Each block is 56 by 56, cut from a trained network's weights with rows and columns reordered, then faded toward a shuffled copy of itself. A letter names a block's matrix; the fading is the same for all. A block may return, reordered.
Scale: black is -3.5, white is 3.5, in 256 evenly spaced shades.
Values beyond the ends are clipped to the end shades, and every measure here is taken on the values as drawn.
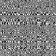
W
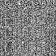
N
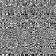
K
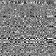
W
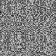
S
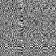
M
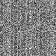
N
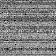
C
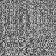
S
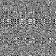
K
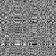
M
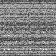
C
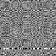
M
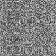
S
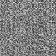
S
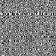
K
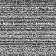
C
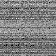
C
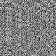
N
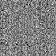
N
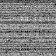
C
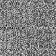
S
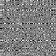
W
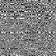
W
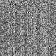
N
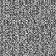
S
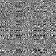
K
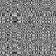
M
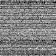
C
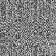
S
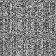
S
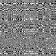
W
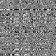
W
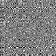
K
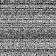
C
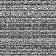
C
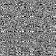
K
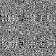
K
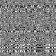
W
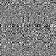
K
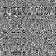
K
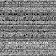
C
